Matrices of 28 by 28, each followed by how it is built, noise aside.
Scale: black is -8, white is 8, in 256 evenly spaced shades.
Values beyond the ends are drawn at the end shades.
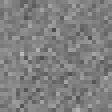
Hankel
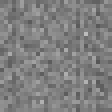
repeating rows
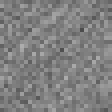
Hankel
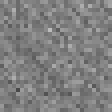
Toeplitz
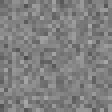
repeating rows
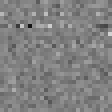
uneven rows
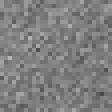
Hankel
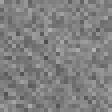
Toeplitz
